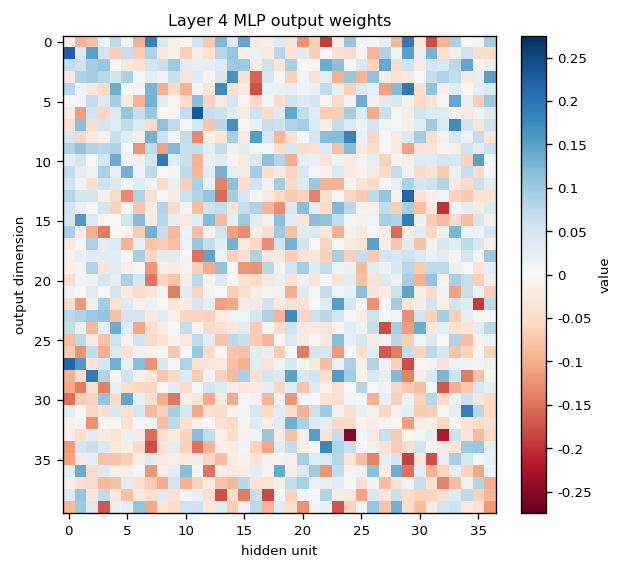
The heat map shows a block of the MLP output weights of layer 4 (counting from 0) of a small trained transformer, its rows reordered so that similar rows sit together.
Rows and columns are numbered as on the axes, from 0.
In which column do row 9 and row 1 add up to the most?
0
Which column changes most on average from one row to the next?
11
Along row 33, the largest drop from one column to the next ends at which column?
24
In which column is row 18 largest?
12
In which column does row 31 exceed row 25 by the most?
34
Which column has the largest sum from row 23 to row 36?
21
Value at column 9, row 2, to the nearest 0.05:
0.1
